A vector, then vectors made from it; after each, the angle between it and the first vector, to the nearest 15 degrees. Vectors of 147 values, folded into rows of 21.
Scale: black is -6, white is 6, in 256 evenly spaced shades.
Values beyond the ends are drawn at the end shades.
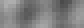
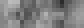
30 degrees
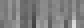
75 degrees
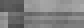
105 degrees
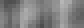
165 degrees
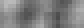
30 degrees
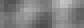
165 degrees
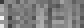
90 degrees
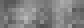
150 degrees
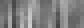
120 degrees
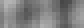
15 degrees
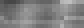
135 degrees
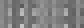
90 degrees
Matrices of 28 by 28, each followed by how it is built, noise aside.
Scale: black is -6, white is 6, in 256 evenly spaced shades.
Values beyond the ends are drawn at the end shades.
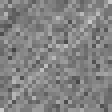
Hankel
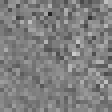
upper triangular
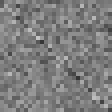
diagonal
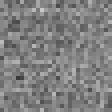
blocks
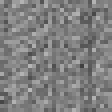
repeating rows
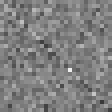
diagonal
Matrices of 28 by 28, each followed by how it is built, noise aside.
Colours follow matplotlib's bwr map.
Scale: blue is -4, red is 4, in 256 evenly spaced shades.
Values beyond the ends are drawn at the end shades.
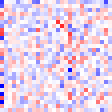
uneven columns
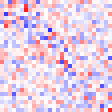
block diagonal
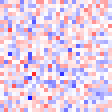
noise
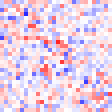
block diagonal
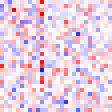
uneven columns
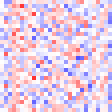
repeating rows
